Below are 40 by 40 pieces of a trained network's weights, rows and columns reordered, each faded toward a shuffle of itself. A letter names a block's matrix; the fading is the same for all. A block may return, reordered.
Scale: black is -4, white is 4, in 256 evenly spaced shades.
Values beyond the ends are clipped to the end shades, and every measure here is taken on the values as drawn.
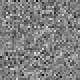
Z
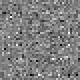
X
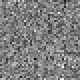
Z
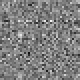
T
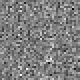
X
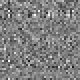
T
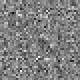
Z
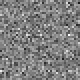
Z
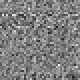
T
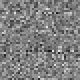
T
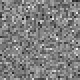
Z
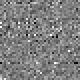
X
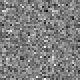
X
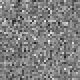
Z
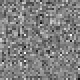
X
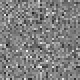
X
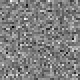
Z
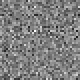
T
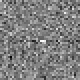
T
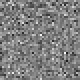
X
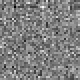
Z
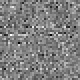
X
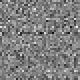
T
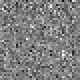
X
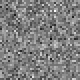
Z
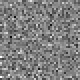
Z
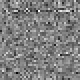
T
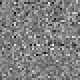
X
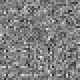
T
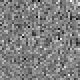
Z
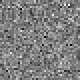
Z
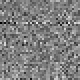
T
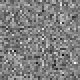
X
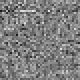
T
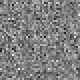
Z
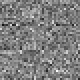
T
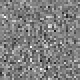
X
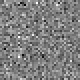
X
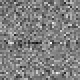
T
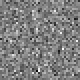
X
